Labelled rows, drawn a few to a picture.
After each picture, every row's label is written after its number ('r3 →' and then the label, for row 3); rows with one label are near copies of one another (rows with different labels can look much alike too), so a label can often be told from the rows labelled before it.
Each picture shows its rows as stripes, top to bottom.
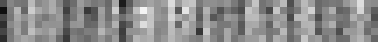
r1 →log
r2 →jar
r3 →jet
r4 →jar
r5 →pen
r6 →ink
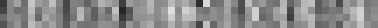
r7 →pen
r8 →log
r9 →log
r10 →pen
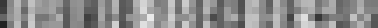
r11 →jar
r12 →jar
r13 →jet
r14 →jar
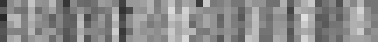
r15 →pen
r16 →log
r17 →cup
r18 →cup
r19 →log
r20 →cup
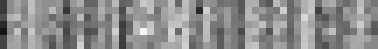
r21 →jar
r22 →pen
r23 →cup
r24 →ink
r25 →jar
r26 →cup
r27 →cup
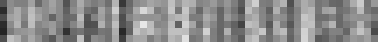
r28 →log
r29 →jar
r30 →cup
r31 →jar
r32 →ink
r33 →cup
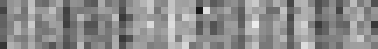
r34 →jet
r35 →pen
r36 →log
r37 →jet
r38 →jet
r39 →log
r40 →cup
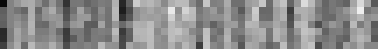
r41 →ink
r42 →log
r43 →log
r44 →jet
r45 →ink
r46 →ink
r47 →pen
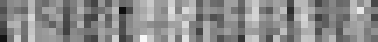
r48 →jet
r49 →log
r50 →jet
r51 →cup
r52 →pen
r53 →jar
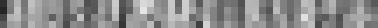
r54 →jar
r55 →jar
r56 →cup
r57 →pen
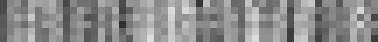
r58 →pen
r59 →log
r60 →jet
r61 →log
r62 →jet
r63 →jet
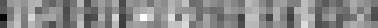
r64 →cup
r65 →jet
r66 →jar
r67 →cup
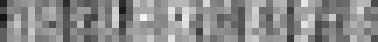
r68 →ink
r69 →log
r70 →jar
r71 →cup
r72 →pen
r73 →jet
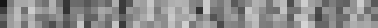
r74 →ink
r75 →pen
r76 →jet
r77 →cup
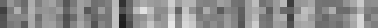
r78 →log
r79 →jar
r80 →log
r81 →log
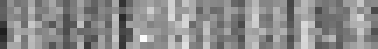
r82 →log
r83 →jet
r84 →log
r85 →cup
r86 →ink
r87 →jar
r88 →cup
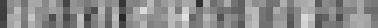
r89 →pen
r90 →jar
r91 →cup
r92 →cup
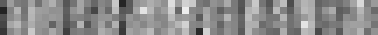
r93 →log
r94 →jar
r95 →pen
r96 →cup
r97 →pen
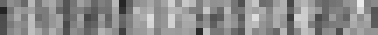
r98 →log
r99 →ink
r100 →jet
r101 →jet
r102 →pen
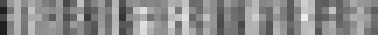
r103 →cup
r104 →jar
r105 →cup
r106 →jar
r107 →jar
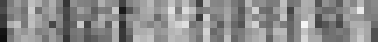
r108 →pen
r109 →log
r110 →pen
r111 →cup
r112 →ink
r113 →ink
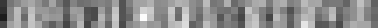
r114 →ink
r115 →jar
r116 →jar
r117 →cup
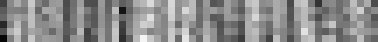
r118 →jet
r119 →log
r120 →jet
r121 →jar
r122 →cup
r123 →jar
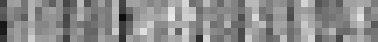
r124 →cup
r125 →log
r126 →log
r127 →ink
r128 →jar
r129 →pen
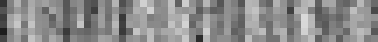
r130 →jar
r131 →jet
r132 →cup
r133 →cup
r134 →ink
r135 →pen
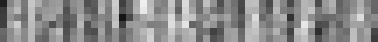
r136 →jar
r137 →jar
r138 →log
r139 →cup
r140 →jet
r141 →jet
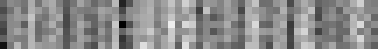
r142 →log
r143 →pen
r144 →jet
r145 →log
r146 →jet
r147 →log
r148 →jar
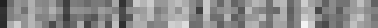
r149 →ink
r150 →pen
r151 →ink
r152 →cup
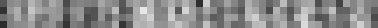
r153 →pen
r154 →jar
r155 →jet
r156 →ink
